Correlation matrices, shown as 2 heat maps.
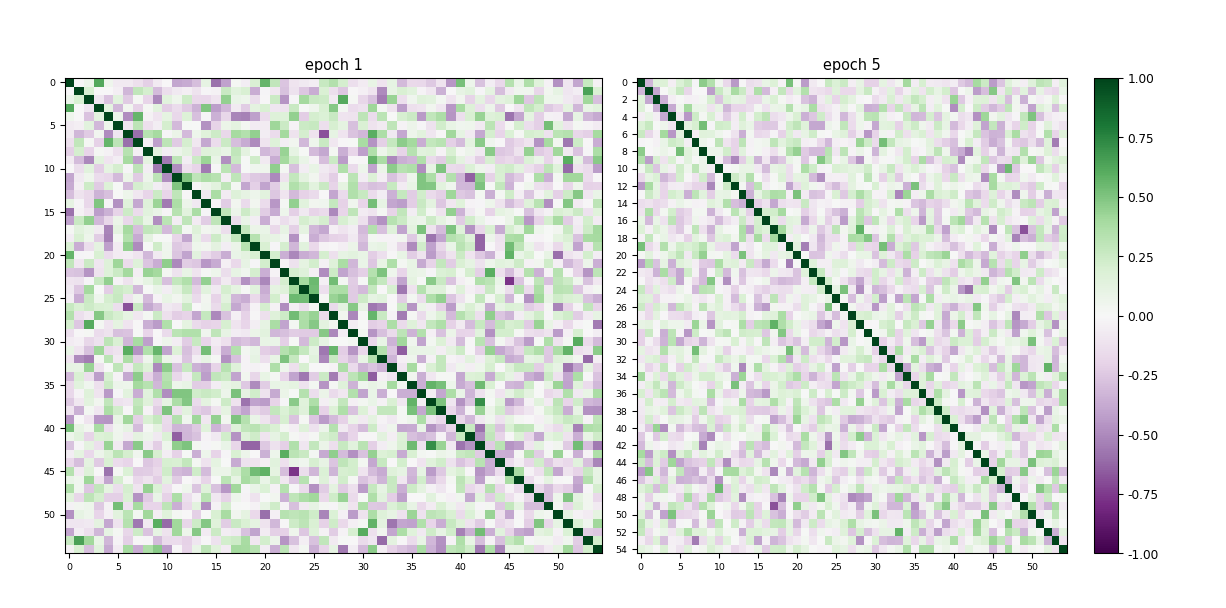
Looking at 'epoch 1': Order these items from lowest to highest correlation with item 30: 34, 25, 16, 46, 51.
46, 16, 51, 25, 34
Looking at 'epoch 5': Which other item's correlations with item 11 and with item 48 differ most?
23
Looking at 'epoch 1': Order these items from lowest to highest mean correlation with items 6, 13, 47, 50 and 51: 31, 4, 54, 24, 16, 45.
4, 16, 45, 24, 54, 31
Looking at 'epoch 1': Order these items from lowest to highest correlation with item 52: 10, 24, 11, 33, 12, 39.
33, 24, 10, 12, 39, 11
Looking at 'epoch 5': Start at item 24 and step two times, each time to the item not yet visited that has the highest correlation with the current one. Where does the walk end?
43
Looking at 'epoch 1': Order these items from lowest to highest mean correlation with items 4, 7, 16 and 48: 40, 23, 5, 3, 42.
40, 3, 5, 23, 42
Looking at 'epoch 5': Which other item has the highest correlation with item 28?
17
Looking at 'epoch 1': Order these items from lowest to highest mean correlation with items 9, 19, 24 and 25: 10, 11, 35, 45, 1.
1, 35, 10, 45, 11
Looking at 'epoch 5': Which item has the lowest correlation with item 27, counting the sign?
48
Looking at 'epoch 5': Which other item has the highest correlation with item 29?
18
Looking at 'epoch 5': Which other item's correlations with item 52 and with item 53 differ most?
33
